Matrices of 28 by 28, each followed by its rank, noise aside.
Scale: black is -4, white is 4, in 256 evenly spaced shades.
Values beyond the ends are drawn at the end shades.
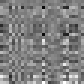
two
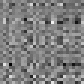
three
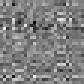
four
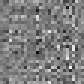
six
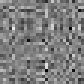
four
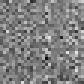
eight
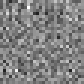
six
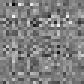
four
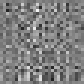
three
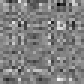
three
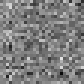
six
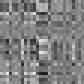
two
